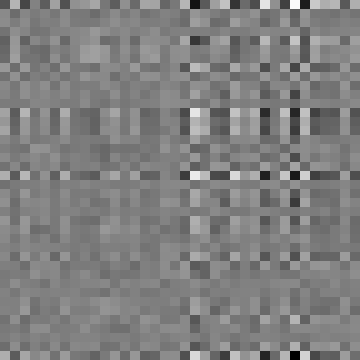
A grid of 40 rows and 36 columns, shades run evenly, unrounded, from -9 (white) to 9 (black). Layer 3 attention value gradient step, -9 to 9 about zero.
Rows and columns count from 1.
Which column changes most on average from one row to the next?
30
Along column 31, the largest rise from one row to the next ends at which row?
21
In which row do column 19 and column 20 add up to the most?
1
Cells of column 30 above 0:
25
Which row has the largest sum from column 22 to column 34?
40
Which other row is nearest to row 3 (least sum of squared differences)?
16
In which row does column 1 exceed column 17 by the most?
5
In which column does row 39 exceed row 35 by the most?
20
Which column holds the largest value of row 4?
31
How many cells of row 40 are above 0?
19
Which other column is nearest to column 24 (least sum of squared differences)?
29
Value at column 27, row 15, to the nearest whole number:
4
